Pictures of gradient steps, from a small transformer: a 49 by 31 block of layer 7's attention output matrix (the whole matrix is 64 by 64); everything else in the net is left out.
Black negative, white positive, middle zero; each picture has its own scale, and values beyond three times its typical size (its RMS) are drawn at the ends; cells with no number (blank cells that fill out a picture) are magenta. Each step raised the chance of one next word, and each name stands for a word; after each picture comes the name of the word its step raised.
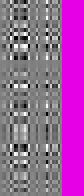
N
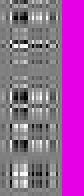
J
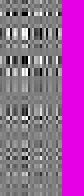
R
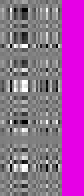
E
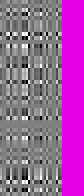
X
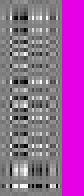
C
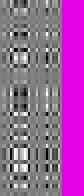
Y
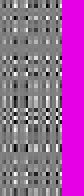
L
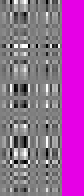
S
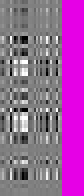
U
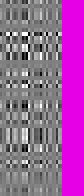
N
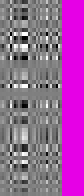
N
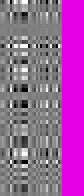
S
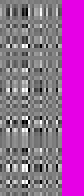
E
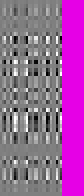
U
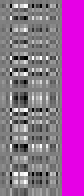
L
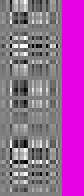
S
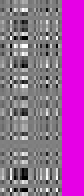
X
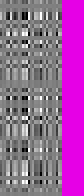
J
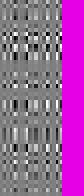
N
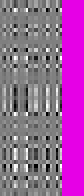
Y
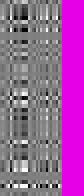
C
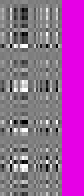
E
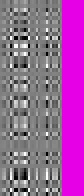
X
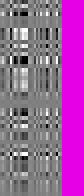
R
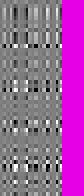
E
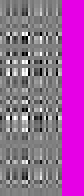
U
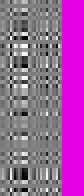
X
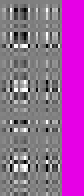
E
